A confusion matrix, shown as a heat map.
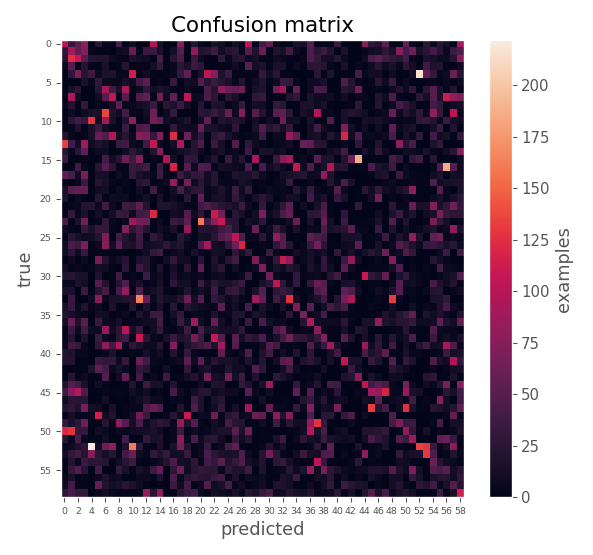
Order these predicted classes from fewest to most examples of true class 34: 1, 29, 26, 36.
26, 29, 1, 36
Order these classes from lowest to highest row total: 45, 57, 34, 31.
34, 57, 31, 45
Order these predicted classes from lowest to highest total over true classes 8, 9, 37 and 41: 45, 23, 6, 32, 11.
45, 23, 11, 32, 6
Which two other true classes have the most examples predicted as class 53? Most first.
52, 4
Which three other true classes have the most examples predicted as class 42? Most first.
33, 28, 15
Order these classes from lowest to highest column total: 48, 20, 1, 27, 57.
27, 48, 57, 20, 1
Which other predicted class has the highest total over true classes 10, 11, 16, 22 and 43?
56
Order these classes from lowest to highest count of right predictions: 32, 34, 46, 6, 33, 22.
32, 46, 34, 6, 22, 33
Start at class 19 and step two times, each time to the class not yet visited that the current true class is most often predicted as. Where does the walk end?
17
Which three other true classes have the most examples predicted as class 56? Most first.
16, 7, 39
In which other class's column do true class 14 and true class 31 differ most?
58
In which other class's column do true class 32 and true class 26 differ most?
21
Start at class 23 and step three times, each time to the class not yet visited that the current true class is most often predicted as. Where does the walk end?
55
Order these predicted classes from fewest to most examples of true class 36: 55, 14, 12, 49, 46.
12, 49, 14, 55, 46
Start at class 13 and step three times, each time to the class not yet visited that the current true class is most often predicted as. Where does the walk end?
47
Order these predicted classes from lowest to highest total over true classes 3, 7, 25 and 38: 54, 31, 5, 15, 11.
15, 5, 31, 54, 11
